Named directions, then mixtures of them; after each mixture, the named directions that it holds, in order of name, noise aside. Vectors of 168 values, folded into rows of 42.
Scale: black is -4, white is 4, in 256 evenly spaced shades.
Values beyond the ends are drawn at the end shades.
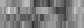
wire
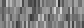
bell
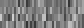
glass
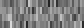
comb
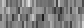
bell, glass, wire.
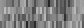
comb, glass, wire.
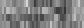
comb, wire.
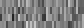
glass.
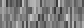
bell.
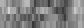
wire.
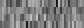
bell, comb, glass.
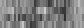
glass, wire.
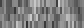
bell, glass, wire.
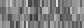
bell, comb, wire.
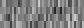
bell, comb, glass.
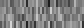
comb, glass.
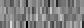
comb, glass.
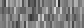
bell.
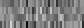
comb, glass.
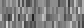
bell, glass.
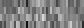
comb, glass, wire.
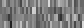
bell, comb.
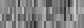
glass, wire.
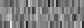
comb.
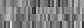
bell, comb, wire.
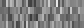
bell, comb.
